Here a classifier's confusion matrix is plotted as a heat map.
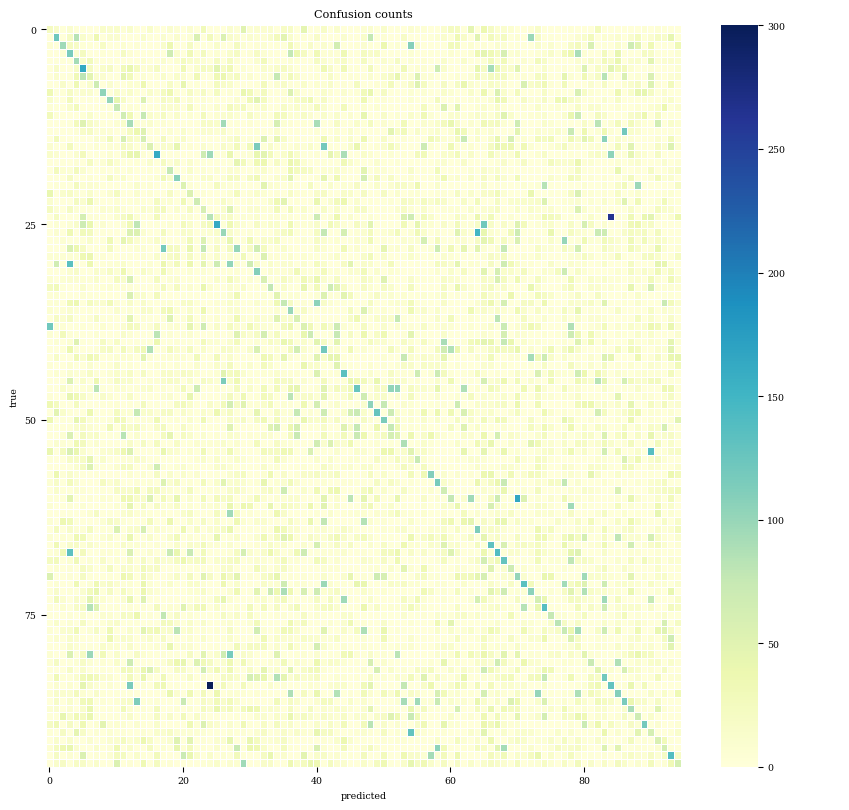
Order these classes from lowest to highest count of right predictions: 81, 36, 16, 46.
81, 36, 46, 16
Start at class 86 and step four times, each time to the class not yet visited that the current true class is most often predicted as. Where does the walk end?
57
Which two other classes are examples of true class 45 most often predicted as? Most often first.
26, 82
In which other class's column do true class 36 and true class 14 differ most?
83
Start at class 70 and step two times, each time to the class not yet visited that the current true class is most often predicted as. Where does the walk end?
27
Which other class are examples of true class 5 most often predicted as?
66
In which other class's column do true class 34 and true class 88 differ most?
54
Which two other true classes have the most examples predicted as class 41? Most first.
15, 71
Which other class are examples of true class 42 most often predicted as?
72
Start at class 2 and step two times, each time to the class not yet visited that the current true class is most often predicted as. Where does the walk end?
90
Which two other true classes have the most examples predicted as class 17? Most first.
28, 75
